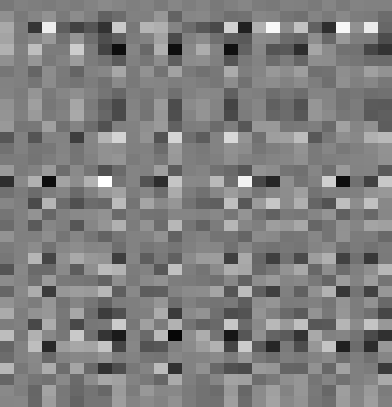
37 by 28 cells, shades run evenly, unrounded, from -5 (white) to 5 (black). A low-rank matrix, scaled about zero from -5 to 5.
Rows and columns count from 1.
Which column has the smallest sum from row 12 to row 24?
13
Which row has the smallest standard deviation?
1
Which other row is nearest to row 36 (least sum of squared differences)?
37
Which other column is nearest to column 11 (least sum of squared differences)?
26
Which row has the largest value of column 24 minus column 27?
3
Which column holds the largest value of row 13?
6
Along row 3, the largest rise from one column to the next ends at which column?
18
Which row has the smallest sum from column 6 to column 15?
17
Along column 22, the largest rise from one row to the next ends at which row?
31
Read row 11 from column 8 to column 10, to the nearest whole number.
1 2 0
